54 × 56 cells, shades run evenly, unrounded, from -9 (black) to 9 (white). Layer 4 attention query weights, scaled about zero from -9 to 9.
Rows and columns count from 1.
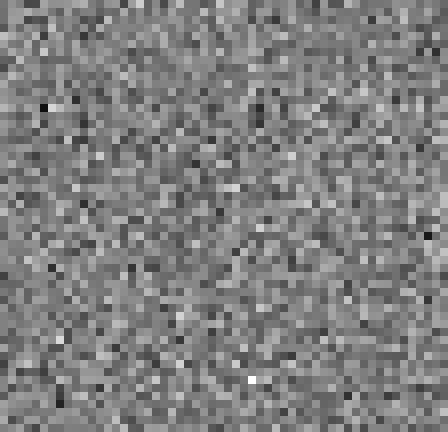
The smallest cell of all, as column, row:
6, 14
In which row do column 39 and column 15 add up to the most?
31
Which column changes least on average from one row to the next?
38
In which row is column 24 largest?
39
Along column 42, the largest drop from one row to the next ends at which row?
13
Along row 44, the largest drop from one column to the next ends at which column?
32
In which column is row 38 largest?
44
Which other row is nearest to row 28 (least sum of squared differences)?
8
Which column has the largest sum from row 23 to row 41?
55
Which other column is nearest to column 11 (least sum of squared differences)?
45
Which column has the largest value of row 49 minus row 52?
36
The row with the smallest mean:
49
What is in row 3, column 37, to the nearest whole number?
3
